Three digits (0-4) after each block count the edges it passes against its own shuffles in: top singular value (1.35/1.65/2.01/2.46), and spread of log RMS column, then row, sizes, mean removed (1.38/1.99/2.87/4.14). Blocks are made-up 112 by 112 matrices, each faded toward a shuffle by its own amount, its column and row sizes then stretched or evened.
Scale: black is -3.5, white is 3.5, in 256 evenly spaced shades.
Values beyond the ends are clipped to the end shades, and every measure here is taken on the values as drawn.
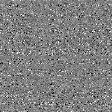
1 1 3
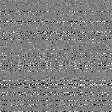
4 1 4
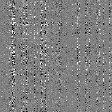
2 4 2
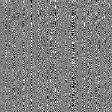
4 4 0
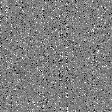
0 2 0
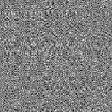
4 1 0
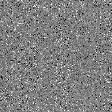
0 2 0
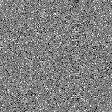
3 0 0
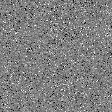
0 1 0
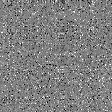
3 0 1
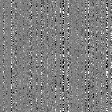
4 4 0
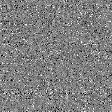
2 0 2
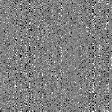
4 3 0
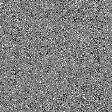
0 2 1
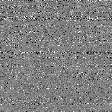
2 0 3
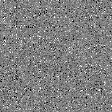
0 2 2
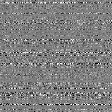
4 0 4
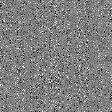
0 3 0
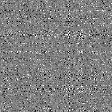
3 2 3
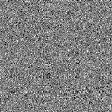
3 1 1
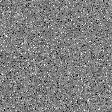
1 0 0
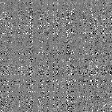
0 3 3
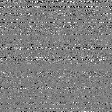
1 1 4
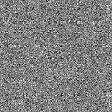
3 1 2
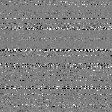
4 0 4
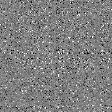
0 2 2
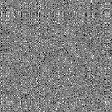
4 2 1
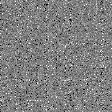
0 2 2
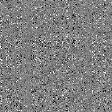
0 3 2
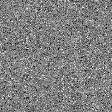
1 1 1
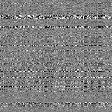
4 0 4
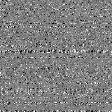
3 0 3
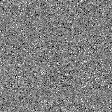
1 0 1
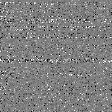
2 1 3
